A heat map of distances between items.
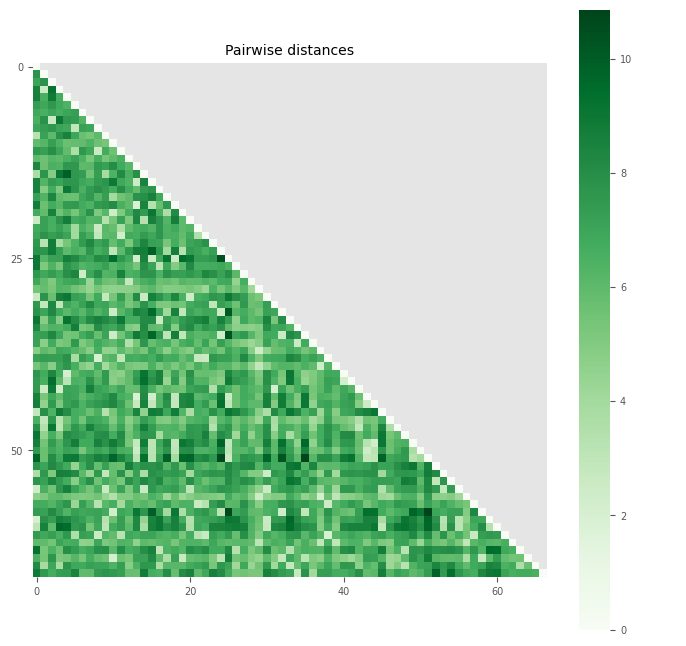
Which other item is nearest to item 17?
35
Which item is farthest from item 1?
60
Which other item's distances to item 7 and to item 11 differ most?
2
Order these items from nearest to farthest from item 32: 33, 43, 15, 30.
30, 33, 43, 15
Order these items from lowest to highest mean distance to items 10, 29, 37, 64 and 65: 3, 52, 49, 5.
3, 5, 52, 49
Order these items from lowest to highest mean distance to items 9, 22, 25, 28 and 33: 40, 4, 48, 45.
48, 45, 40, 4
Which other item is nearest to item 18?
13
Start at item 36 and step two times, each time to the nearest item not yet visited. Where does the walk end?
66
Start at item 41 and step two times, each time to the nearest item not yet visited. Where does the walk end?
4
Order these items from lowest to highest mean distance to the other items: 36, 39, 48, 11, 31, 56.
56, 39, 36, 31, 11, 48
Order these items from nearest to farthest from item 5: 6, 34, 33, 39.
39, 6, 33, 34
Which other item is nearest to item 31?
42
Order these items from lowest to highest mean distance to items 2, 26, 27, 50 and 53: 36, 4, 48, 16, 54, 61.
36, 16, 48, 61, 54, 4
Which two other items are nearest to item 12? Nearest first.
28, 36
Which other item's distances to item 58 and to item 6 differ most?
27
